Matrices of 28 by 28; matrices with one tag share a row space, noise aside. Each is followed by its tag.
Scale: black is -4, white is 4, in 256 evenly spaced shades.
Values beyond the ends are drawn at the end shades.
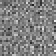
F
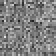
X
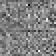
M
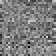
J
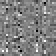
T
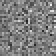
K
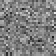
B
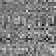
M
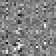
T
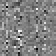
T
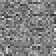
B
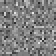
F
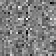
K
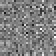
F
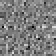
X
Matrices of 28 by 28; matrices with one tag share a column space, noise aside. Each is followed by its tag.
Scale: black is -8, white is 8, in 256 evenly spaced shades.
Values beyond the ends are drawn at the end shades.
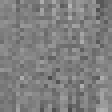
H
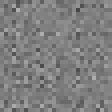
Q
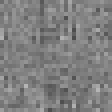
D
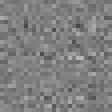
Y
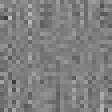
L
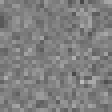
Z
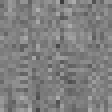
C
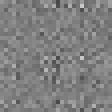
Q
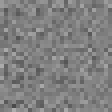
Q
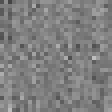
C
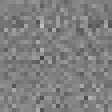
Y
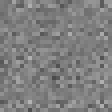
Q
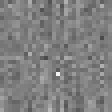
C
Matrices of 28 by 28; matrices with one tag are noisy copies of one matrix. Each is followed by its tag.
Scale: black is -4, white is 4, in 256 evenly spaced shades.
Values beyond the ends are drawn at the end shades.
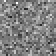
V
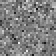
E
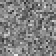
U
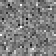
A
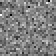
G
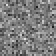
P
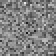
G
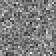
V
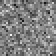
V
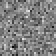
P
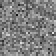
U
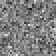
U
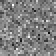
A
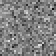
P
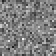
P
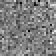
E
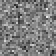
V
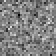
V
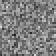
P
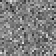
A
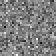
U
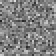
E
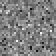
U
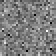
V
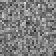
G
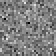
G
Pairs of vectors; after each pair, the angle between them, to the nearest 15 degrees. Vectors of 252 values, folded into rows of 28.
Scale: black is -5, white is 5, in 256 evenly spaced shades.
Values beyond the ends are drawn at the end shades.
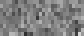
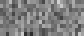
45 degrees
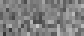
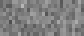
105 degrees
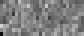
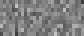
75 degrees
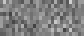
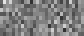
30 degrees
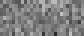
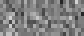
105 degrees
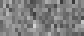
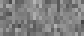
135 degrees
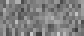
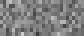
60 degrees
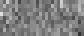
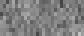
120 degrees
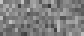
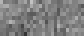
60 degrees
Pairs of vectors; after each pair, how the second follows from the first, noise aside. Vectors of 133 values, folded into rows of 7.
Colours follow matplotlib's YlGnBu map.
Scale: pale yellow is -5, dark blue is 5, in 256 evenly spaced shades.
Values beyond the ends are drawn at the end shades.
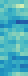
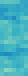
reversed, shrunk.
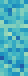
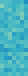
wrapped around, negated, shrunk.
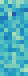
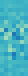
negated, partly zeroed.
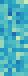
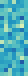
shuffled.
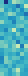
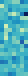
shuffled.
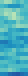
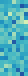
shuffled.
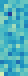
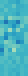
reversed, partly zeroed.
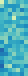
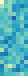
sign-scrambled.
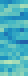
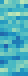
reversed.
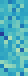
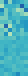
reversed, partly zeroed.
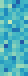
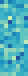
wrapped around.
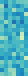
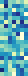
scaled up.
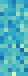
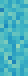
wrapped around, negated, shrunk.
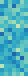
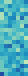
wrapped around.
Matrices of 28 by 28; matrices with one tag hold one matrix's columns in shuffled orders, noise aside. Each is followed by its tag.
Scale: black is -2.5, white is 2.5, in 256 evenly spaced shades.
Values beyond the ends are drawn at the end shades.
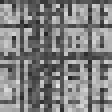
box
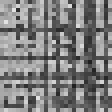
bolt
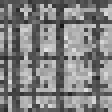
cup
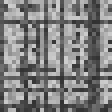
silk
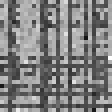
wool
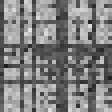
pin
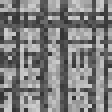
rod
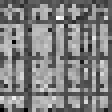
cup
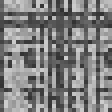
rod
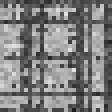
cup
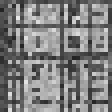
box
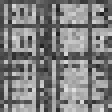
box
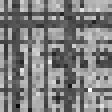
rod
